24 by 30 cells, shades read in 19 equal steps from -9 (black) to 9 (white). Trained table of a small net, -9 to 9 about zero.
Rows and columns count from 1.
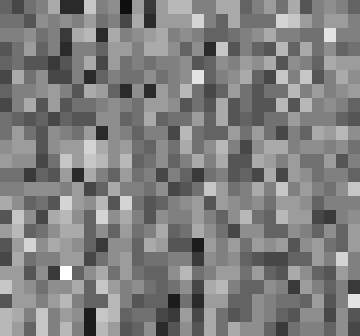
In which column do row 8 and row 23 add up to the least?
8
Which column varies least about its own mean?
12
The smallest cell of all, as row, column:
1, 11
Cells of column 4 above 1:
2
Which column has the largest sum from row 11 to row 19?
6
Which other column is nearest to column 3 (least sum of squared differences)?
5
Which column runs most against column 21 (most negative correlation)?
27
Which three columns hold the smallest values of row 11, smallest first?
21, 4, 13
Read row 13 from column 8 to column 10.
3 0 -2
